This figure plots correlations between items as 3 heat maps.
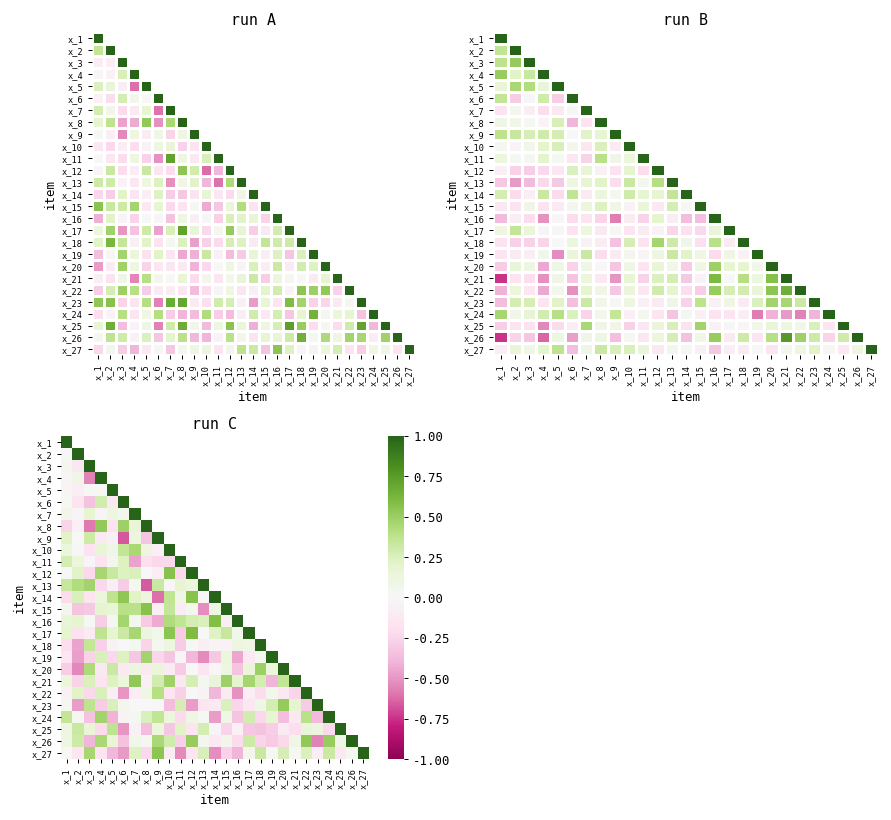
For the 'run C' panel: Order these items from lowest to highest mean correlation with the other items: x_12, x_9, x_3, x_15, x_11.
x_11, x_3, x_9, x_15, x_12
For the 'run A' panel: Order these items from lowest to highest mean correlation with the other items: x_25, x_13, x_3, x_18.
x_3, x_13, x_25, x_18
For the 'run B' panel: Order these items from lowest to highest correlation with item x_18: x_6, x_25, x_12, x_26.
x_25, x_6, x_26, x_12
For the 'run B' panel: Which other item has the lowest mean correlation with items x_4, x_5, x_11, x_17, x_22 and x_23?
x_6
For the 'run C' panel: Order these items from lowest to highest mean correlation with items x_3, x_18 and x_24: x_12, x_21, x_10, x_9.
x_12, x_10, x_21, x_9
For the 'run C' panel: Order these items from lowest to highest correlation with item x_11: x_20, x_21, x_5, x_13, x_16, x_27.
x_27, x_20, x_21, x_5, x_13, x_16
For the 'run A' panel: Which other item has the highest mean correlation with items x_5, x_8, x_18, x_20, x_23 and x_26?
x_25
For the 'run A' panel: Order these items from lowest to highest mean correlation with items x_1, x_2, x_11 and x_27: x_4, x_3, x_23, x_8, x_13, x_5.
x_3, x_4, x_5, x_13, x_8, x_23
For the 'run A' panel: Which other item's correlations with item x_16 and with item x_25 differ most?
x_23
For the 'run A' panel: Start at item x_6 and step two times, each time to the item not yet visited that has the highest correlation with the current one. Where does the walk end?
x_19
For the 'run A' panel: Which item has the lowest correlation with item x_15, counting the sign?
x_10
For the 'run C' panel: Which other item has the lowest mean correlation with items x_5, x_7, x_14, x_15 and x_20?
x_24
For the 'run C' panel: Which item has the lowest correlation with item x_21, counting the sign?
x_19
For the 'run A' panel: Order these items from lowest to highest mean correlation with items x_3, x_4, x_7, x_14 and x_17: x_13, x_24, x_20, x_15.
x_13, x_24, x_15, x_20
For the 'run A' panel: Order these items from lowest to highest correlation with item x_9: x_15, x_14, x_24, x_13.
x_24, x_14, x_15, x_13
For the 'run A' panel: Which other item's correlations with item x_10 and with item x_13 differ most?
x_12
